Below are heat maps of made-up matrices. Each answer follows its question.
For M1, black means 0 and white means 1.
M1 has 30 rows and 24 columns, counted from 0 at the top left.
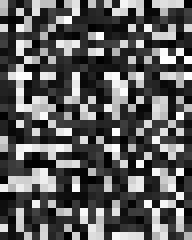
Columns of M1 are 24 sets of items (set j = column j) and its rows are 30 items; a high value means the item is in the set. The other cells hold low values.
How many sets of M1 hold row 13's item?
12
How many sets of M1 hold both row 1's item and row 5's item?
4
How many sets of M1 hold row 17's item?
4
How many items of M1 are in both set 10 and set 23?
1
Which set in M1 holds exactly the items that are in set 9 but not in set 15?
1
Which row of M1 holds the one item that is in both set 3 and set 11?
29
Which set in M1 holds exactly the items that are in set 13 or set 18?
6
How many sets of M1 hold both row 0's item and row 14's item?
7
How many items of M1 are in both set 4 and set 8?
5
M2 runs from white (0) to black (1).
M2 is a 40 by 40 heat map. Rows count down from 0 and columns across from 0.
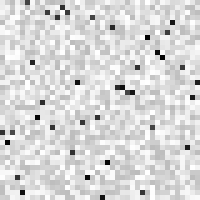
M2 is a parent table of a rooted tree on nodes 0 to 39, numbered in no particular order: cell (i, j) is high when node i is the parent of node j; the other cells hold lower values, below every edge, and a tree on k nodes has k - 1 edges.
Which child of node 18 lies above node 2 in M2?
26
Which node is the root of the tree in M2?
35
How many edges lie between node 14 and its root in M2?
5
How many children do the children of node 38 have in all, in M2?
2
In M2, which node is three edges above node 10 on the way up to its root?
3
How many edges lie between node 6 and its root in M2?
8
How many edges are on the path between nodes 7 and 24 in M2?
3
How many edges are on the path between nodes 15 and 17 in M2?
3
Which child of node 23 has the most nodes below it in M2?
19
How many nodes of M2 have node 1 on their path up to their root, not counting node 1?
3
